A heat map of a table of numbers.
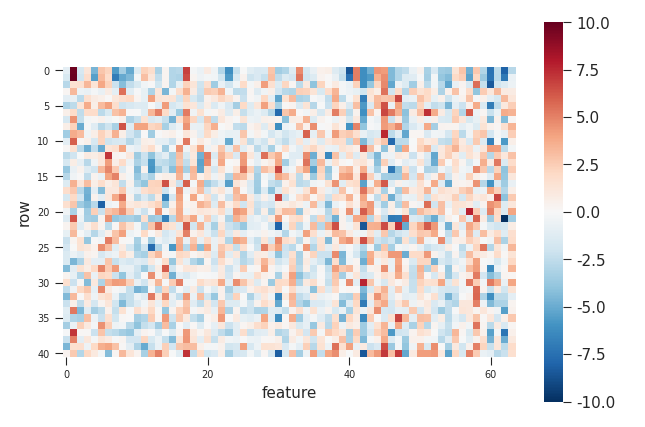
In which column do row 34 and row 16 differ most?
14
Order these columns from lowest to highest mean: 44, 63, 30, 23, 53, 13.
23, 30, 53, 13, 44, 63
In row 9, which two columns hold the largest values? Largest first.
45, 34
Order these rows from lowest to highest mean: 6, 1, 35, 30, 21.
1, 21, 35, 6, 30
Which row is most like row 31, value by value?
36
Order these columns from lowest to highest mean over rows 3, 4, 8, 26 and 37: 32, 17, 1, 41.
32, 41, 1, 17
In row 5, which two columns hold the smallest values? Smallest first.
60, 42
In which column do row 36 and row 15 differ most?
42
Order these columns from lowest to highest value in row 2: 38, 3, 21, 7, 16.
21, 7, 16, 38, 3
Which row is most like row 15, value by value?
24
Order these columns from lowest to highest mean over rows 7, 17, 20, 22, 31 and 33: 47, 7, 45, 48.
48, 7, 47, 45
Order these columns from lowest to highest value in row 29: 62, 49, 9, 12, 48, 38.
49, 9, 62, 48, 38, 12
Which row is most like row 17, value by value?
11
